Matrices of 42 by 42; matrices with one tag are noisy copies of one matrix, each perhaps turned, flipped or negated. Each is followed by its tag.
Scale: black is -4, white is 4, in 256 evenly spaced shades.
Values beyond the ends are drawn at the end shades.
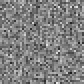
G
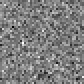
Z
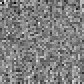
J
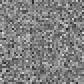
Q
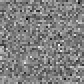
G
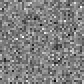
Q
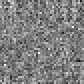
J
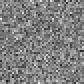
Q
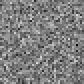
Z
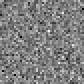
Z
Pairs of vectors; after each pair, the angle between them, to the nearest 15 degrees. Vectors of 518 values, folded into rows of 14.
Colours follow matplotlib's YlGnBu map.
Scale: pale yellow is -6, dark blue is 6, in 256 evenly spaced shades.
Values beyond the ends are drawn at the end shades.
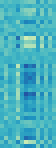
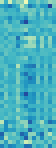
45 degrees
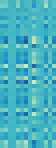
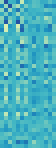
120 degrees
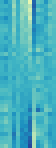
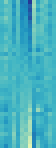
165 degrees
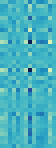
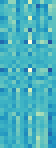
150 degrees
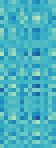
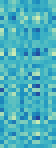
15 degrees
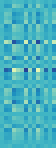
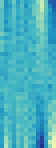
90 degrees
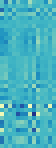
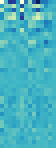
105 degrees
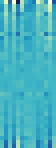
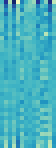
150 degrees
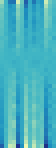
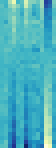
135 degrees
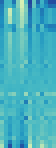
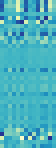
90 degrees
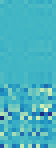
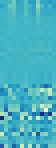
15 degrees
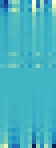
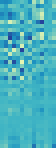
75 degrees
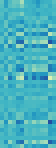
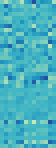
45 degrees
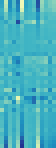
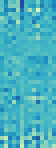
135 degrees
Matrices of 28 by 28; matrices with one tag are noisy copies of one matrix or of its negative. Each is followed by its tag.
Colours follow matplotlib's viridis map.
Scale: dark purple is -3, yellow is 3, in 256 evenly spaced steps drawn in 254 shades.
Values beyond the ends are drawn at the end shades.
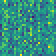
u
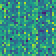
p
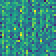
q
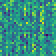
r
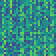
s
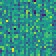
r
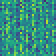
q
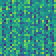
s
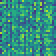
r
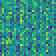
q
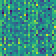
p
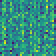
s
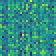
u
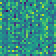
u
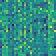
u
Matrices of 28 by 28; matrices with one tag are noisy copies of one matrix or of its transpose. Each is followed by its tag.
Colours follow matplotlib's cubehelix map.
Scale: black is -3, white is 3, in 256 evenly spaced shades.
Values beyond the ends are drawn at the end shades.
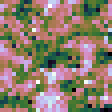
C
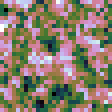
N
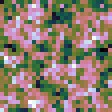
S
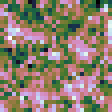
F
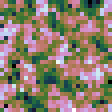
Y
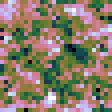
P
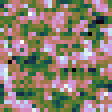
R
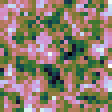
P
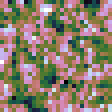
Y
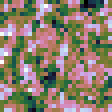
Y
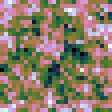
P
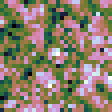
F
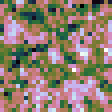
F
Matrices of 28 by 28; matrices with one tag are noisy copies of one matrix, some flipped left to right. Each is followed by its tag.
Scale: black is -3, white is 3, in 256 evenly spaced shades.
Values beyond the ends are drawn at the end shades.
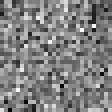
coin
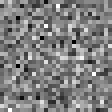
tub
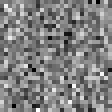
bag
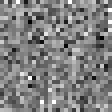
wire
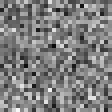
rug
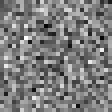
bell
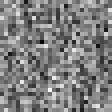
wire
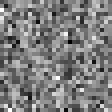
wire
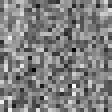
bag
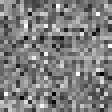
tub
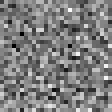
bell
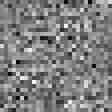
tub
